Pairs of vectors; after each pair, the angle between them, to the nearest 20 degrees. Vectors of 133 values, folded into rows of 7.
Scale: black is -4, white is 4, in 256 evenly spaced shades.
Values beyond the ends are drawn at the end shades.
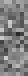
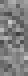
40 degrees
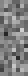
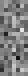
20 degrees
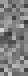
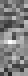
140 degrees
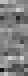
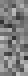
80 degrees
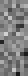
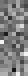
160 degrees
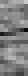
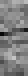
20 degrees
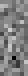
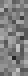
60 degrees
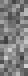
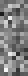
100 degrees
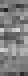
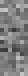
140 degrees
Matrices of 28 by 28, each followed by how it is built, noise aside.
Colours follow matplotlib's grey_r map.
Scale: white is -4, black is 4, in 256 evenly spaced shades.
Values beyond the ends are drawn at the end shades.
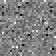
sparse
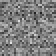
repeating columns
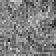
smooth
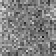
smooth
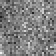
smooth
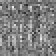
blocks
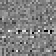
uneven rows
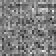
blocks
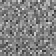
repeating columns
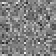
low rank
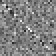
diagonal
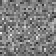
repeating columns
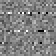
uneven rows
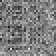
blocks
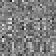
low rank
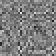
low rank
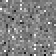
sparse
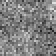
smooth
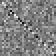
diagonal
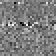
uneven rows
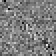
banded
